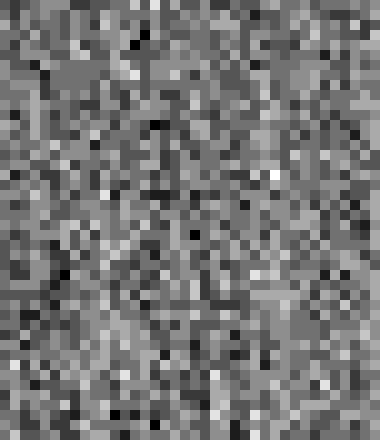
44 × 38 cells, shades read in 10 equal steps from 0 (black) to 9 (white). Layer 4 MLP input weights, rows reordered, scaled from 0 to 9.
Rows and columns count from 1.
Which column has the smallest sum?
6
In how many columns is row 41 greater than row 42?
20
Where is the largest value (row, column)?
18, 28
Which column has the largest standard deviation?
16
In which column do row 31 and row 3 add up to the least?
15
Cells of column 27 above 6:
2
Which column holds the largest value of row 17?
7
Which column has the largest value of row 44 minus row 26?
26
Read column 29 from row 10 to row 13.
4 4 5 4
